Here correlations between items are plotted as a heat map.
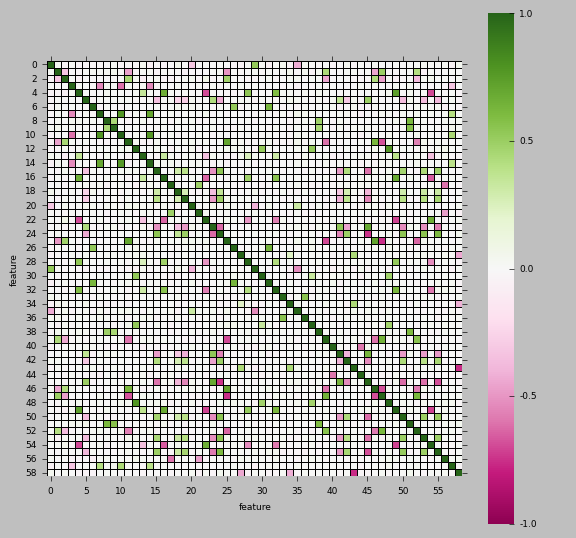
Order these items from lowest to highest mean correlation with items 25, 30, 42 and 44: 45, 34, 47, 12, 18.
47, 45, 34, 18, 12
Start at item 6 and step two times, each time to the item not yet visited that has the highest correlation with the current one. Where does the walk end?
26
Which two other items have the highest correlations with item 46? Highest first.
25, 11
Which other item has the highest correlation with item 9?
51
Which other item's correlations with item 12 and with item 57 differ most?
48
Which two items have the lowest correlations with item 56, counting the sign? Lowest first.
17, 21
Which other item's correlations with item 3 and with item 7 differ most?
10
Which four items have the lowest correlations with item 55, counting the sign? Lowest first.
45, 23, 41, 5
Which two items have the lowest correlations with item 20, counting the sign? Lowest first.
29, 0
